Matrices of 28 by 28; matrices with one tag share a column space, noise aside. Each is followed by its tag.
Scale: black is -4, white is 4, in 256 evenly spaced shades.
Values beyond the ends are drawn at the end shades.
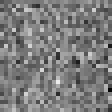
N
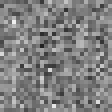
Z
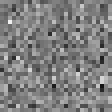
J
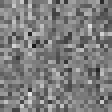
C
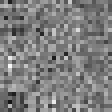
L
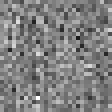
Z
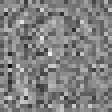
Z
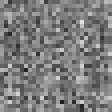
Z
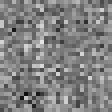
Z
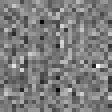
N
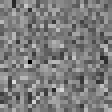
N
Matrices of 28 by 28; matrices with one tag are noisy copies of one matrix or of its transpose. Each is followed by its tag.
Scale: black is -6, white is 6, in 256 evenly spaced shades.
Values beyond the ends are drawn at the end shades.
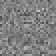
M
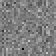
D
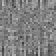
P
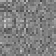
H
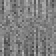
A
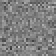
D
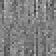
A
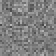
H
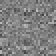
M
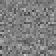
M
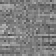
A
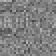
H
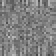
P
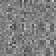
M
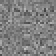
M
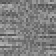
A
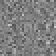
M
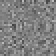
M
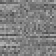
A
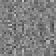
M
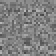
M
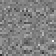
M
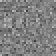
H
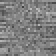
P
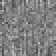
P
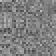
H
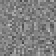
M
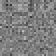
H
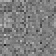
H
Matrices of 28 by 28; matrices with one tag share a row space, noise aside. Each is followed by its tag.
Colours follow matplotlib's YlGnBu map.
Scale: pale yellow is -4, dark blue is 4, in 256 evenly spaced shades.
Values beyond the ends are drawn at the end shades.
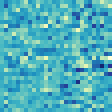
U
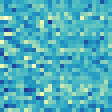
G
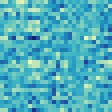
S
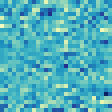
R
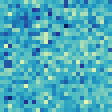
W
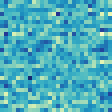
S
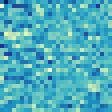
G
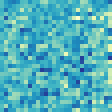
U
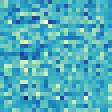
W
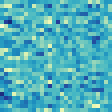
G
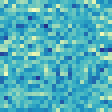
S
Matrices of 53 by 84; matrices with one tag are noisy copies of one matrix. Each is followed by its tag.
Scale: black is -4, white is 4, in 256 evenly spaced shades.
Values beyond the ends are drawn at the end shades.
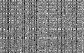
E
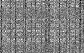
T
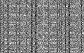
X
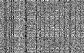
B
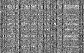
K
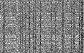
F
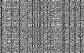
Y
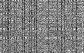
E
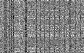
B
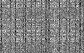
T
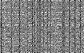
Y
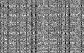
X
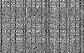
T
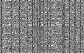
Y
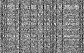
K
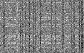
F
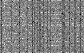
Y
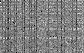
E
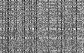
E
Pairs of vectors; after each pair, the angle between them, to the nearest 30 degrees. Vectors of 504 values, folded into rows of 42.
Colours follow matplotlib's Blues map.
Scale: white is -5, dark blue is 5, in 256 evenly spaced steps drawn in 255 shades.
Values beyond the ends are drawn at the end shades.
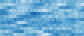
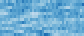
150 degrees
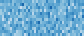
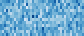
90 degrees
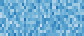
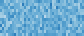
30 degrees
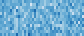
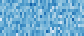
120 degrees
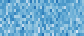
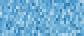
90 degrees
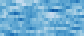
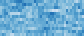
150 degrees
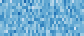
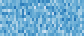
90 degrees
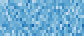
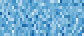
60 degrees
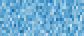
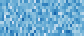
90 degrees
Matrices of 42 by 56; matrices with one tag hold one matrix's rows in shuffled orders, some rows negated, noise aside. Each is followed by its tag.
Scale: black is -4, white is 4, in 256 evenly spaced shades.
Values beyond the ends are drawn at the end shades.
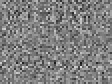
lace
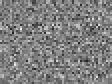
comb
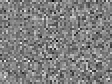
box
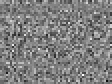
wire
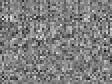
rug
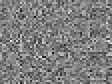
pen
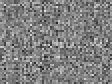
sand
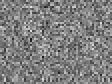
sand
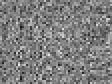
pen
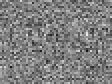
comb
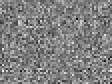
rug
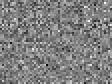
rug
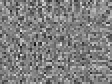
pen
